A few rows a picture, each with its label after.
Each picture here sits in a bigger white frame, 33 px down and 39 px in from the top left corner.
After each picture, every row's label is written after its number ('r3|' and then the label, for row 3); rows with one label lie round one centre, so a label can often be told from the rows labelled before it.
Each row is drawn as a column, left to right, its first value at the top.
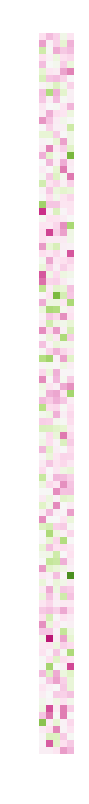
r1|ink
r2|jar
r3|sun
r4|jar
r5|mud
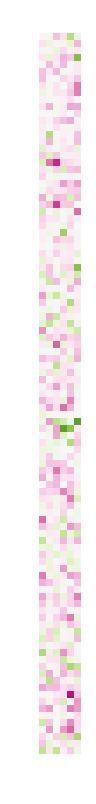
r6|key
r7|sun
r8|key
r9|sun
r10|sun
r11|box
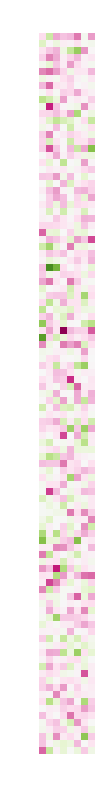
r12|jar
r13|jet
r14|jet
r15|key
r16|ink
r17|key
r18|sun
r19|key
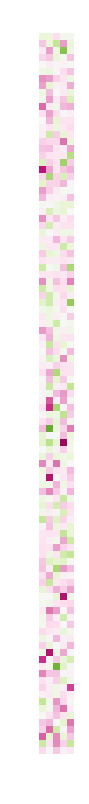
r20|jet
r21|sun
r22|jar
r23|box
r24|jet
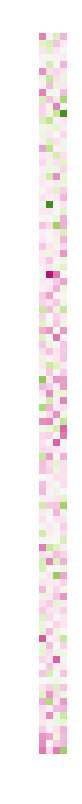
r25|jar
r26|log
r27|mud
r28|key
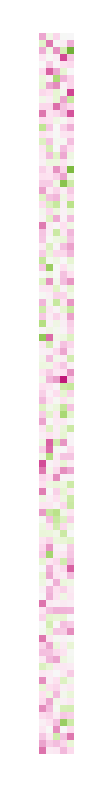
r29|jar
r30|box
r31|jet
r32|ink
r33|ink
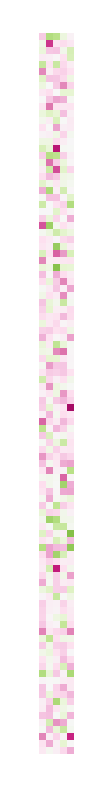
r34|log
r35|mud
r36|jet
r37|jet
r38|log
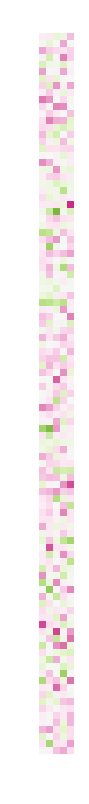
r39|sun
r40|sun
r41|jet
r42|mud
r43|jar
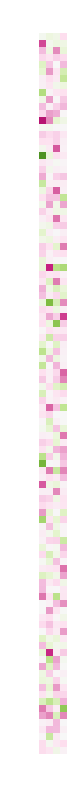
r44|mud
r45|sun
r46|jet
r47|ink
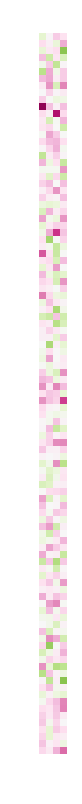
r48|mud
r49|box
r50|jar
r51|box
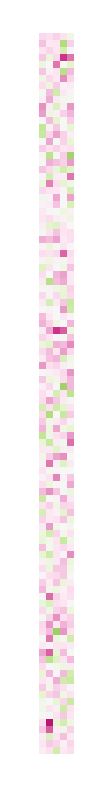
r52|jet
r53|sun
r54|key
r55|ink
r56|mud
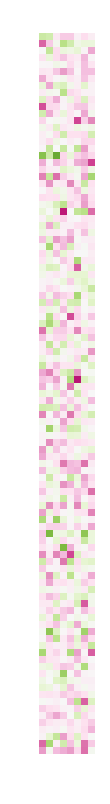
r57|mud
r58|box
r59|mud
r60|log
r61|jar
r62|sun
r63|jar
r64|sun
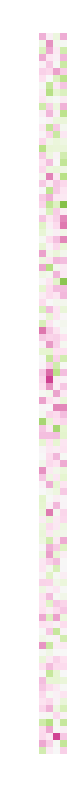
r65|key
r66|mud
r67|log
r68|log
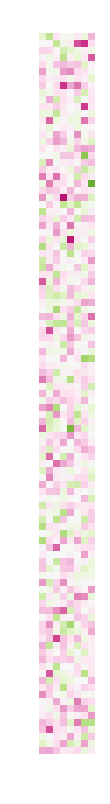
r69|jet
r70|sun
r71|jar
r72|box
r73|log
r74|box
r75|mud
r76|ink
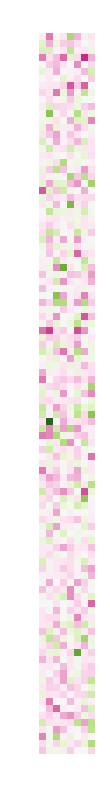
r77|ink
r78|key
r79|sun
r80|jet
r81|box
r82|key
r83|jet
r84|ink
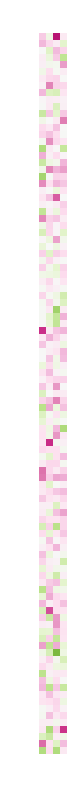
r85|key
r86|box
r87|key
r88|sun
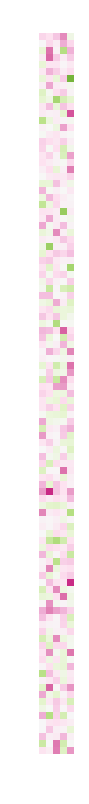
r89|log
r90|jet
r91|jar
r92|key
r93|jet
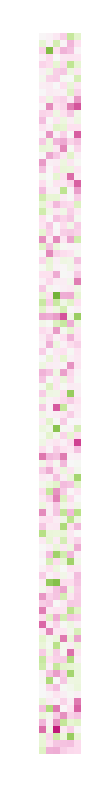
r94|sun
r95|ink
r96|sun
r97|jar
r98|mud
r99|box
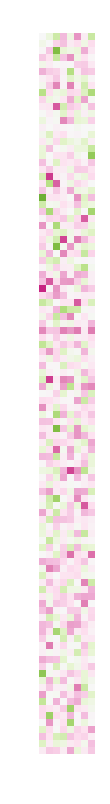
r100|log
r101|jet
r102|box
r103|key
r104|ink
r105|key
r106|log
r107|mud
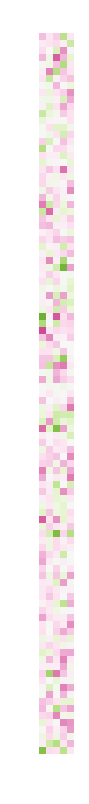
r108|key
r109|log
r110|ink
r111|jet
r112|sun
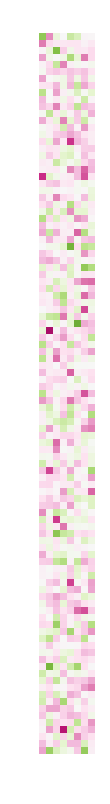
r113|mud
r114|key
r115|box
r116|sun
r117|box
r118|jar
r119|jet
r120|jet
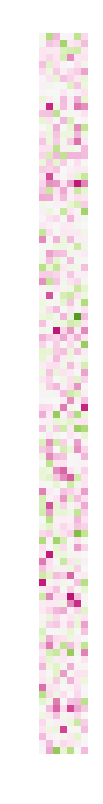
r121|jet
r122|mud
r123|key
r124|sun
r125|key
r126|box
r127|sun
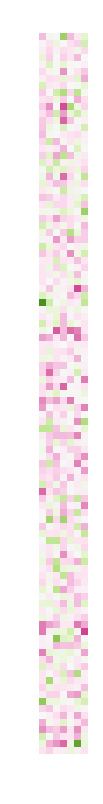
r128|sun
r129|mud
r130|key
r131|mud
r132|key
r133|log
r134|sun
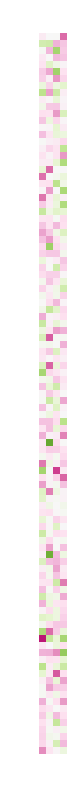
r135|jar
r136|jet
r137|ink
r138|key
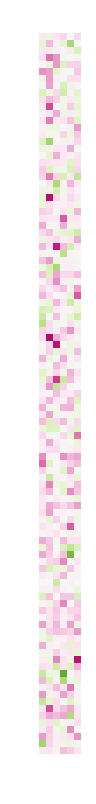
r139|log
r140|mud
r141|ink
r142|log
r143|sun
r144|log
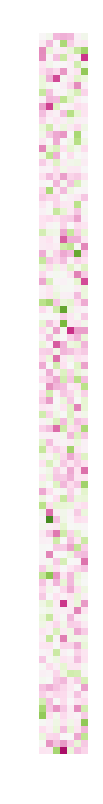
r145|jet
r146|mud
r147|key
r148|jar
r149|key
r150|log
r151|ink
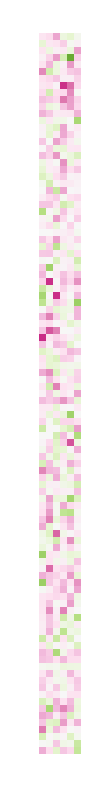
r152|sun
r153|ink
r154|key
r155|box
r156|box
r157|jet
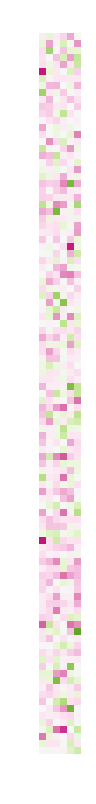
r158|log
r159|box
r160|sun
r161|sun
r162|ink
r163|box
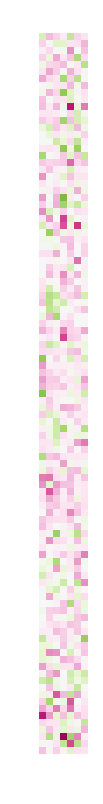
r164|mud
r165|sun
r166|sun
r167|log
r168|mud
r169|log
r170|mud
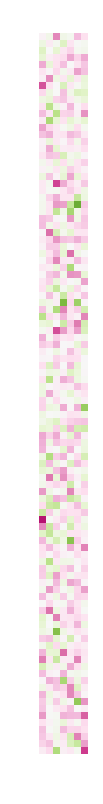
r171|box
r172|jar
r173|key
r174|sun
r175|jet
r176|log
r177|jar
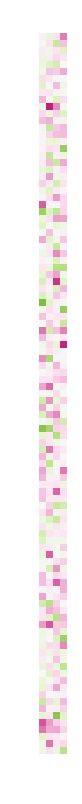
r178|sun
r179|mud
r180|jet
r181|key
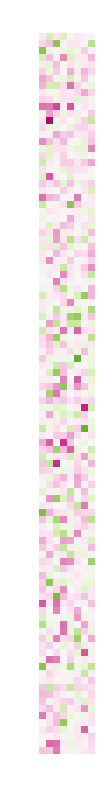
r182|box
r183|mud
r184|jar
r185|ink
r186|box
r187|key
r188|sun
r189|jar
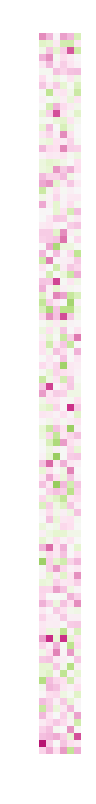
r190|jar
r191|jar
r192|jet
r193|jar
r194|sun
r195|log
